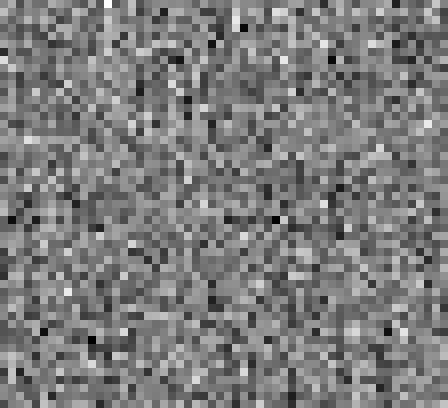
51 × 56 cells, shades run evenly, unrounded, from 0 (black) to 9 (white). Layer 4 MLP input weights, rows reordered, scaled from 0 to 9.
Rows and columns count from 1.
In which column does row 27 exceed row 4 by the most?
31
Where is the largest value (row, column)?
1, 14
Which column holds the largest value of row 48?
25
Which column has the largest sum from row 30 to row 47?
45
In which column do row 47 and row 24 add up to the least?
43
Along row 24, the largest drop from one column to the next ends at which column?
5
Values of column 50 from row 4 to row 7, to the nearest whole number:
2 5 1 3
